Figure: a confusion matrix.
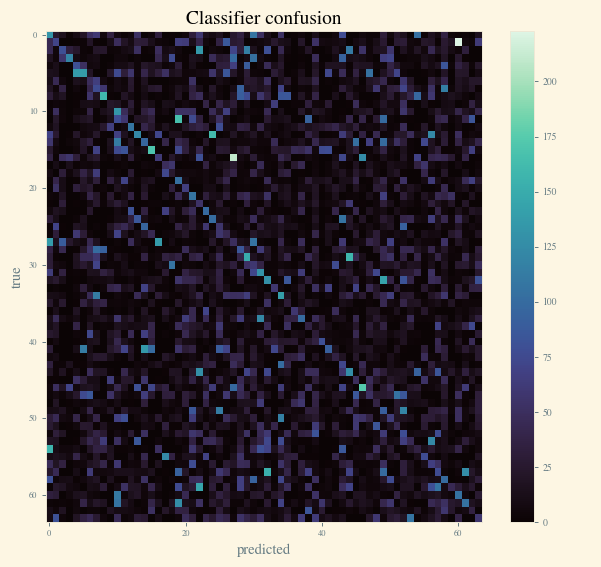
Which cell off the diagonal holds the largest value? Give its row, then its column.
1, 60
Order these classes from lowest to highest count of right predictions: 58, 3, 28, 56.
56, 28, 58, 3
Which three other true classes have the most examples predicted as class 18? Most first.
30, 3, 17
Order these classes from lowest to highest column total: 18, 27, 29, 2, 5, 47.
18, 2, 47, 5, 27, 29
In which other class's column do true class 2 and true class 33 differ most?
22
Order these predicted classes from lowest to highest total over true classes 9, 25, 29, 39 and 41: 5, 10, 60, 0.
60, 0, 10, 5
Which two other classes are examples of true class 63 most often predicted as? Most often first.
53, 1
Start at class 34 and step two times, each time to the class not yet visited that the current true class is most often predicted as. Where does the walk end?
58
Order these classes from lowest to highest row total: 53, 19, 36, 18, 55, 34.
36, 18, 55, 19, 53, 34
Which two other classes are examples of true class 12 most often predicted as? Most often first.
25, 9
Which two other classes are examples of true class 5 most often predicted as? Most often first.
4, 47
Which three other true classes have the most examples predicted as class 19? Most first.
11, 61, 57
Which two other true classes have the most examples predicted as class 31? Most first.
37, 54
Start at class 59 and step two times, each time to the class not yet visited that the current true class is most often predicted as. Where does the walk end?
44
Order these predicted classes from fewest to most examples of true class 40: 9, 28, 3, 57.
3, 9, 28, 57
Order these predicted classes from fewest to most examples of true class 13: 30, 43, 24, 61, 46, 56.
61, 30, 46, 43, 56, 24
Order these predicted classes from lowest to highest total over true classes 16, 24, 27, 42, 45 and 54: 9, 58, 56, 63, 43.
63, 9, 56, 58, 43
